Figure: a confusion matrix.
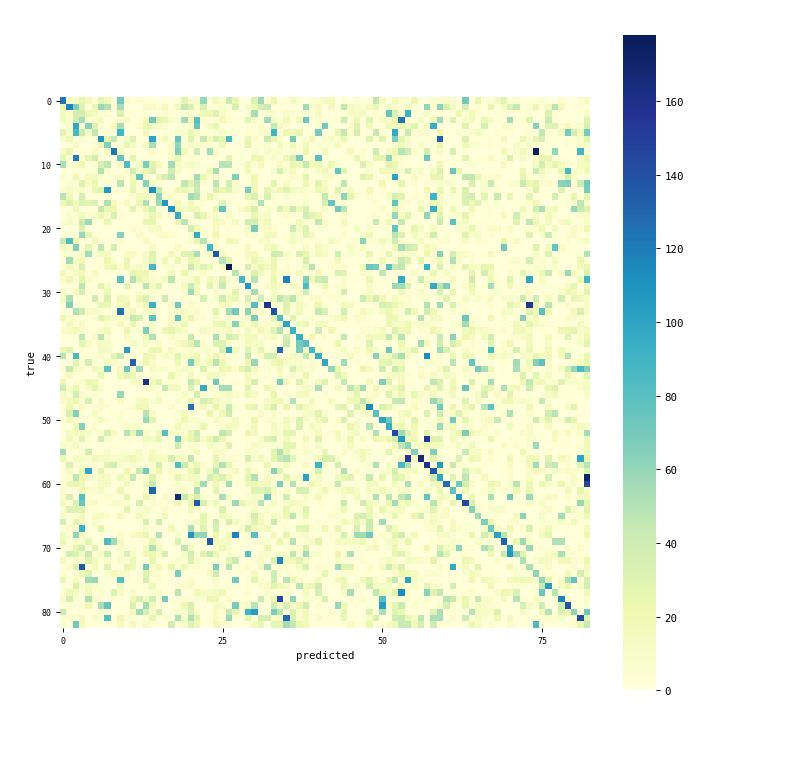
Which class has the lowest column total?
28
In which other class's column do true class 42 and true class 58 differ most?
4
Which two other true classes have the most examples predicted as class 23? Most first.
69, 8
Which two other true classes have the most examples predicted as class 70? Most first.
71, 62
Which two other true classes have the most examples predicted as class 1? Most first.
22, 32
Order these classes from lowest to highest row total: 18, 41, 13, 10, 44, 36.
18, 36, 10, 13, 44, 41
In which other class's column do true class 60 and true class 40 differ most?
82
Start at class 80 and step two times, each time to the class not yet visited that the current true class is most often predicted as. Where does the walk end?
20
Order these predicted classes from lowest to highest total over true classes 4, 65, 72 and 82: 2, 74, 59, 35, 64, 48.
59, 64, 48, 35, 74, 2
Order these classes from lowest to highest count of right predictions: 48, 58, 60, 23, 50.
23, 50, 48, 60, 58
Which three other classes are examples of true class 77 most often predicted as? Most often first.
53, 75, 57
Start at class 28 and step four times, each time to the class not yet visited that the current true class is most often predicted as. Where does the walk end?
50
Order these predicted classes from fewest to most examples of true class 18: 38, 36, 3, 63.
36, 3, 63, 38
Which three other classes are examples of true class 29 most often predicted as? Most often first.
58, 38, 60
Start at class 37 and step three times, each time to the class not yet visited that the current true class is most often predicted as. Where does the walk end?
7
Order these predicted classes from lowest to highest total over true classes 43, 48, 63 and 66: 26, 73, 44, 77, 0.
77, 73, 0, 26, 44
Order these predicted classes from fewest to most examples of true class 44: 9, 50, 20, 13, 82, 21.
9, 82, 21, 20, 50, 13
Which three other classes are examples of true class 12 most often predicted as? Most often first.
52, 27, 21
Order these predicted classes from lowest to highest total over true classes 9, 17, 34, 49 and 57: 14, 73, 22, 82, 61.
22, 73, 61, 82, 14
